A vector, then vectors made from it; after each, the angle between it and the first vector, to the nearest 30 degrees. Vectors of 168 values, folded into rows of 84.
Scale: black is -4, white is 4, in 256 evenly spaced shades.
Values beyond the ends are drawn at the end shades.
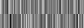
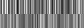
120 degrees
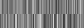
90 degrees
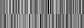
90 degrees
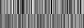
90 degrees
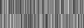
150 degrees
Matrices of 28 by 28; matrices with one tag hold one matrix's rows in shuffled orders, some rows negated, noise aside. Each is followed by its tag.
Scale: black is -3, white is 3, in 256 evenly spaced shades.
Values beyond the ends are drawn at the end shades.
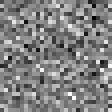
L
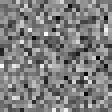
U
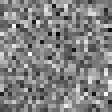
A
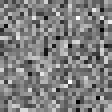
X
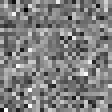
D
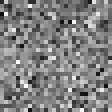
D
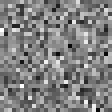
U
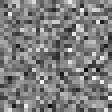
L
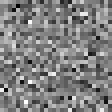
D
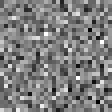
X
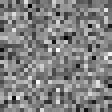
A
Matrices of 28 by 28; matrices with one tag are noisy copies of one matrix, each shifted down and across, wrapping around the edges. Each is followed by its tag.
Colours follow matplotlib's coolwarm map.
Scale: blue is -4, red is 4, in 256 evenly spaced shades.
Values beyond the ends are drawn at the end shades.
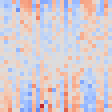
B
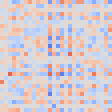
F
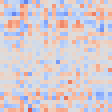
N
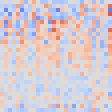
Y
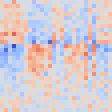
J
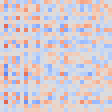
F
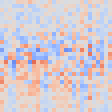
Y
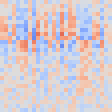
B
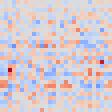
N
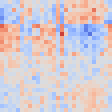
J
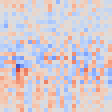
Y
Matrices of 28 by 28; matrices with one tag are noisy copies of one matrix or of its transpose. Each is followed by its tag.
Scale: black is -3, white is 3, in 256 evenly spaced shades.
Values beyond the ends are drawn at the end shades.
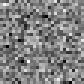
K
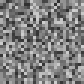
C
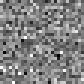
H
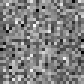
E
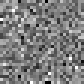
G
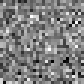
E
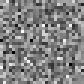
K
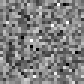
K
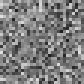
G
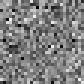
G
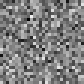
C
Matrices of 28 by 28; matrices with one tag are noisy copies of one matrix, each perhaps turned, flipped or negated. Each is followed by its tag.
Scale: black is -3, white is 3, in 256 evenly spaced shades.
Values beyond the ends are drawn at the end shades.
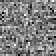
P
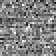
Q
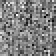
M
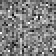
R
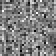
P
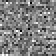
P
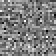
P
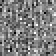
Q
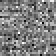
P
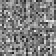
P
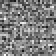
Q
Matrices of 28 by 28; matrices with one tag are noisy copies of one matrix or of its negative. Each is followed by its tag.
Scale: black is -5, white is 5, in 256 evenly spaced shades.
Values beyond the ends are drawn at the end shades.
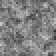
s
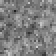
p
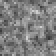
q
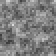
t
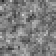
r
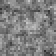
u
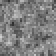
t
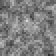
u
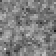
p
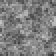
s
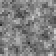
s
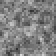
p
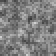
r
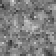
u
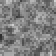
t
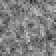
q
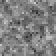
q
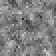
u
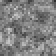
t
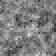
p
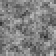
s
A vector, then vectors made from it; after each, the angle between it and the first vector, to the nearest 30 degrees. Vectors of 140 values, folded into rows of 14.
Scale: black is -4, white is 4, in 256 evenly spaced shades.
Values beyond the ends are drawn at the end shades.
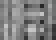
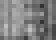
30 degrees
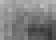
90 degrees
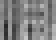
150 degrees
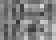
150 degrees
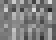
60 degrees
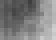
120 degrees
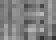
30 degrees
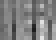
120 degrees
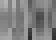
90 degrees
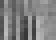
90 degrees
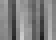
90 degrees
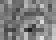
150 degrees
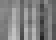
60 degrees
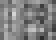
30 degrees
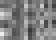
120 degrees
